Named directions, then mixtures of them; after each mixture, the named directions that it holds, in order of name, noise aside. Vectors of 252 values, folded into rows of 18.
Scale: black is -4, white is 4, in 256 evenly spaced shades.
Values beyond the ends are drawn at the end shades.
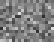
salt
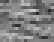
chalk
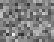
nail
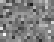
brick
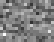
brick, chalk.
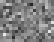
brick, salt.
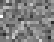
brick, nail.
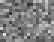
brick, nail.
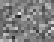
brick, salt.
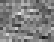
chalk, salt.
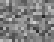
chalk, salt.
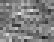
chalk, salt.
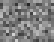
nail.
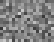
salt.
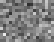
brick, nail.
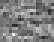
chalk, nail.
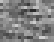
chalk.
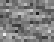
brick, chalk.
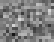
chalk, nail.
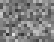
nail.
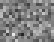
nail.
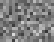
nail, salt.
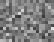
salt.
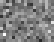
brick.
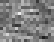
chalk, salt.
